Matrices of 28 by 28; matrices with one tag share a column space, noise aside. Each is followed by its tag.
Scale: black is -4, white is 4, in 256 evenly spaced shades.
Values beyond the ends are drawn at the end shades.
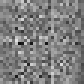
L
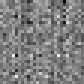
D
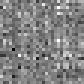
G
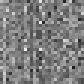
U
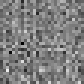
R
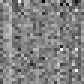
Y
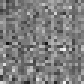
R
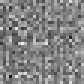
L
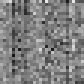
U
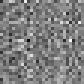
U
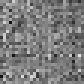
D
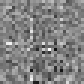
R
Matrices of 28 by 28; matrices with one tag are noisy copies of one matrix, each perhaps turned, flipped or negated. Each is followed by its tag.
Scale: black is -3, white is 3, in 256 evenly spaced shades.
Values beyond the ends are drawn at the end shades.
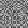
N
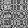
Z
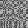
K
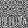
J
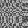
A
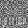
J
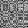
Z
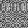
J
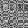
Z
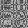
Z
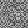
N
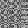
K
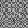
N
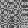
K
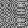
J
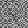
N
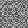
N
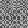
N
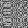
J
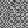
N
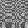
A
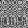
J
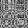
Z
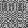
J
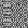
J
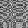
A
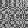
K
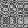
Z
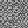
N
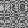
Z
